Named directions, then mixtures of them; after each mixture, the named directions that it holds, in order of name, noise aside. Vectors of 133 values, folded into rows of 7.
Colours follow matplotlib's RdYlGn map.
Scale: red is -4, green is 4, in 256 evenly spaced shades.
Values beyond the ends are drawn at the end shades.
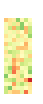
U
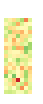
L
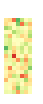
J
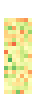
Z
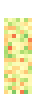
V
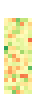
J, V.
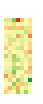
J, L, U.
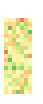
L, Z.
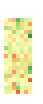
J, U.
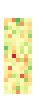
J.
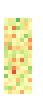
U, V.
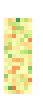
J, U, V.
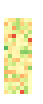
J, V, Z.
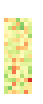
U.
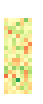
L.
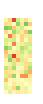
J, Z.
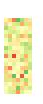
J, L.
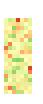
J, U, V.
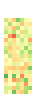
J, L, V.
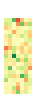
J.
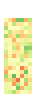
J, L.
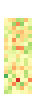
L, U.
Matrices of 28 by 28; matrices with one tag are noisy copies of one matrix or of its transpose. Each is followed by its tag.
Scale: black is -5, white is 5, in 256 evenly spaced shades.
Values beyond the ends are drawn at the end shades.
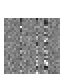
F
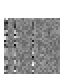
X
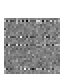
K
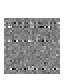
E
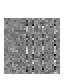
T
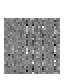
T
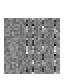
T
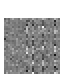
T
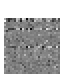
X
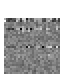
X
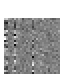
X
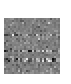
F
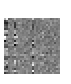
X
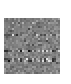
F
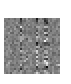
F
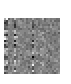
X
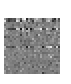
X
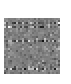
E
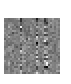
F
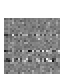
F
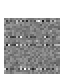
K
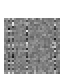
E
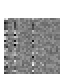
X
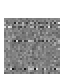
E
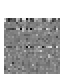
X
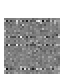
K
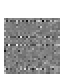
K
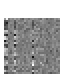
X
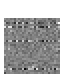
E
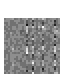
T
